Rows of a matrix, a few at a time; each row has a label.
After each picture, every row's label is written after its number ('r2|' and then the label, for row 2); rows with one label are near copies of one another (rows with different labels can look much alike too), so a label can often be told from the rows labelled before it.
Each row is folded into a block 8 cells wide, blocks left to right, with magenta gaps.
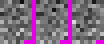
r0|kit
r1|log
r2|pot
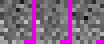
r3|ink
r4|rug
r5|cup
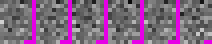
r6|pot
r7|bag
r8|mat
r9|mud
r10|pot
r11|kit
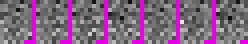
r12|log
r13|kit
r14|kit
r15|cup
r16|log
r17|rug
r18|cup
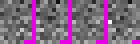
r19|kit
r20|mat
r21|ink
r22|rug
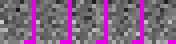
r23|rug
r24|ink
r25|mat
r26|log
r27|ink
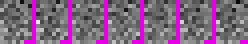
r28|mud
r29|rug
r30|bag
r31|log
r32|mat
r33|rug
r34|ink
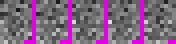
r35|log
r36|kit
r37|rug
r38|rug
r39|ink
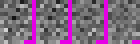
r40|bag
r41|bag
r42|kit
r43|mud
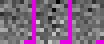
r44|cup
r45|ink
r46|log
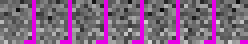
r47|log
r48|cup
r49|mud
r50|kit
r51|log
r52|bag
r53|ink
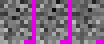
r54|bag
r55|bag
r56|ink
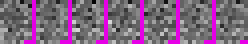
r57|mud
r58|mat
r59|mat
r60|pot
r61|kit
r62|ink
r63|pot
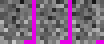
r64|ink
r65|bag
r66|mat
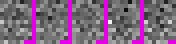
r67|pot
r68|cup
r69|mud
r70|rug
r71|ink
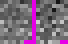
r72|pot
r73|ink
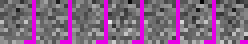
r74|ink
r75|kit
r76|mud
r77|pot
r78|log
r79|ink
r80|log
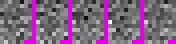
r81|kit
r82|log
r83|cup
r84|rug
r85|pot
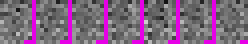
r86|log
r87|pot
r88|mud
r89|mat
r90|mat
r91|mat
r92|mud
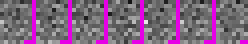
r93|pot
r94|ink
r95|cup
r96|kit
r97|rug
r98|pot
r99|mud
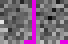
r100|rug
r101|bag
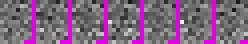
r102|bag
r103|cup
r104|mud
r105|pot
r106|mud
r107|rug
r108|log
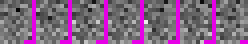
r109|log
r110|cup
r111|ink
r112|ink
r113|rug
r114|mud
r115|mat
